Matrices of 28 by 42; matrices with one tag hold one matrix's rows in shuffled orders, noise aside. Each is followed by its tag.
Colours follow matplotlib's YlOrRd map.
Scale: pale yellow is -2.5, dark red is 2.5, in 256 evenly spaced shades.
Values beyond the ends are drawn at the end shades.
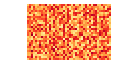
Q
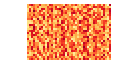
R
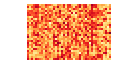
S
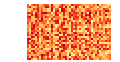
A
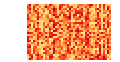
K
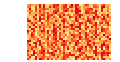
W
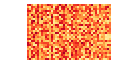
A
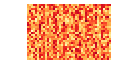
W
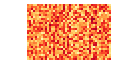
Q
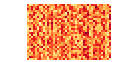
R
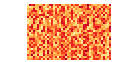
R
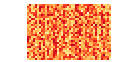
W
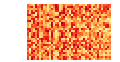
A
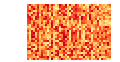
A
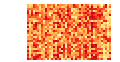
S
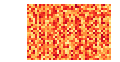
W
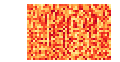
Q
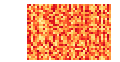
K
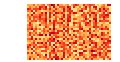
Q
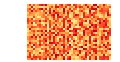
Q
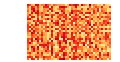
A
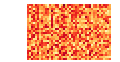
A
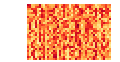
W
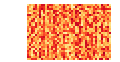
W
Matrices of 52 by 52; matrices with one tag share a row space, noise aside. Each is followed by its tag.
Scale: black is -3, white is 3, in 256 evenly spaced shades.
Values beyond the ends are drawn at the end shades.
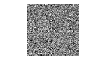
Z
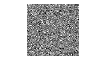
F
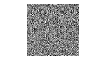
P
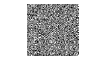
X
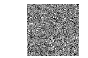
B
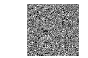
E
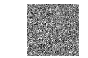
Z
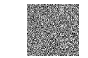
P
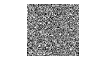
Z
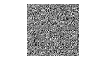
P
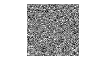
B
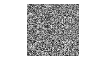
E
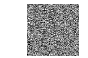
B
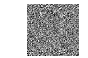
F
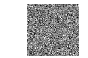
Z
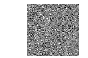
E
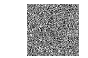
F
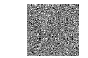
X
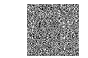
F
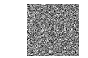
B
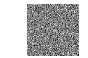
P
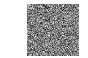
E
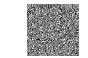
F
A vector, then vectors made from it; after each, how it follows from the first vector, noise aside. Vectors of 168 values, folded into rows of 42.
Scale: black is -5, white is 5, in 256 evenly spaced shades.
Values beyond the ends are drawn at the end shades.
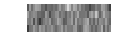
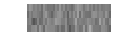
wrapped around, negated, shrunk.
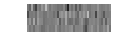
negated, partly zeroed.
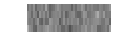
reversed, negated, shrunk.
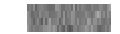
reversed, negated, shrunk.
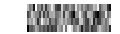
reversed, scaled up.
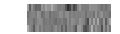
negated, partly zeroed.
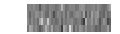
wrapped around, partly zeroed.
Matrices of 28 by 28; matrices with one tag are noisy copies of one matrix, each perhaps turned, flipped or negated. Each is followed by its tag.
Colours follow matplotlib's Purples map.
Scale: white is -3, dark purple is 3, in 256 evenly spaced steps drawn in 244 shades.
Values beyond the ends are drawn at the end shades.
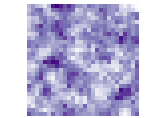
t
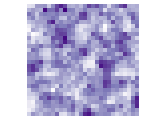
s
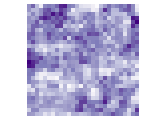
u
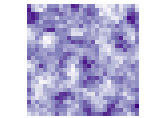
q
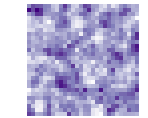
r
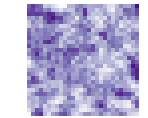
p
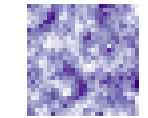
t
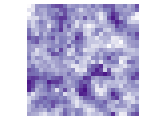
t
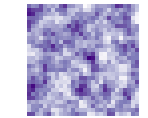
s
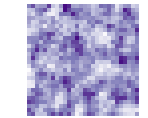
r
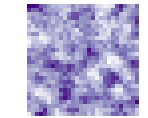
t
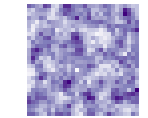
r
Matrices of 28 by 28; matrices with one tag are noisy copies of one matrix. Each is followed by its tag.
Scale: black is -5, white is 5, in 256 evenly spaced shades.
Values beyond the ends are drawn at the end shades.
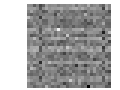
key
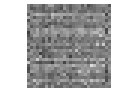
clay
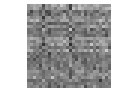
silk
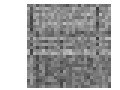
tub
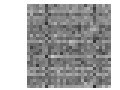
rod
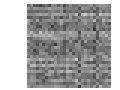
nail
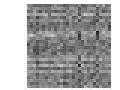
nail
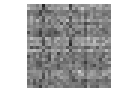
silk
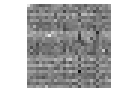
nail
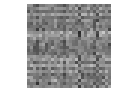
nail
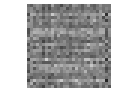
clay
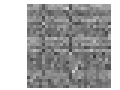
silk
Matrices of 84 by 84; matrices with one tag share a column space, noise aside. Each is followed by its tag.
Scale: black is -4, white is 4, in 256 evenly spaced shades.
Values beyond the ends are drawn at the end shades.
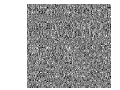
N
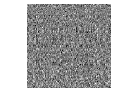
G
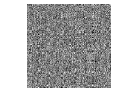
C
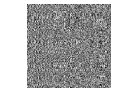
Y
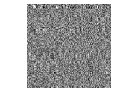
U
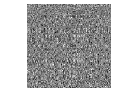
G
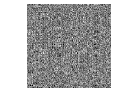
C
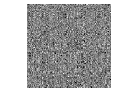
C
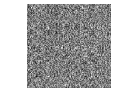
N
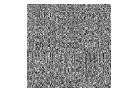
C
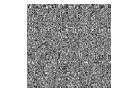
U
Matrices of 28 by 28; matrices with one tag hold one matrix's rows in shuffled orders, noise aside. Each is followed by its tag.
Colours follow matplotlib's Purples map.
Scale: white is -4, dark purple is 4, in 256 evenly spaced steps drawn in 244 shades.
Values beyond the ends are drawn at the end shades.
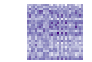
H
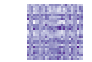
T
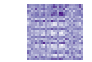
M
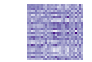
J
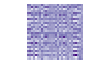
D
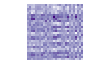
J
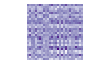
H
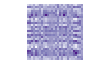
D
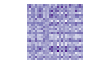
H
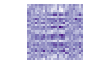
M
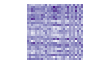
J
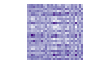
J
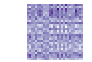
H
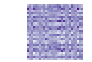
T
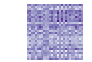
H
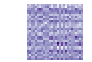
H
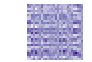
D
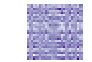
T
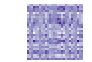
T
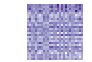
H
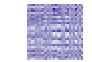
J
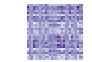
T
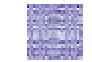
T
